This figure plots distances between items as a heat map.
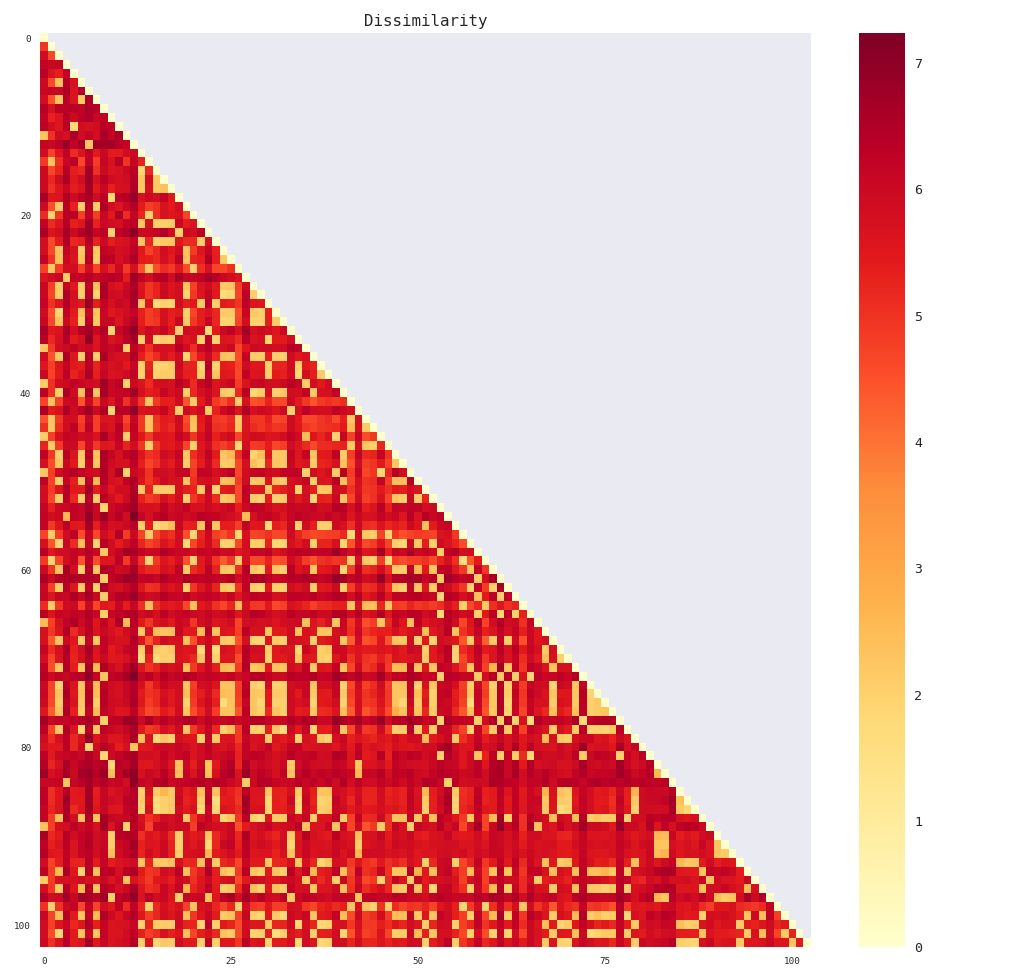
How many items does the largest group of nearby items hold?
31
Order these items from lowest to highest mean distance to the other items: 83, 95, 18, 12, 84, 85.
85, 95, 18, 83, 84, 12
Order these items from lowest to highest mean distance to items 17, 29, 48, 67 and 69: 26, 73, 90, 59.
73, 26, 59, 90
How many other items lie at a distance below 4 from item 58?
8
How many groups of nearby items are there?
9
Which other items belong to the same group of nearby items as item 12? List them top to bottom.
6, 80
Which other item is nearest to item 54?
84
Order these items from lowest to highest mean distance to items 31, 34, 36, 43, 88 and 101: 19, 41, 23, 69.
19, 41, 23, 69
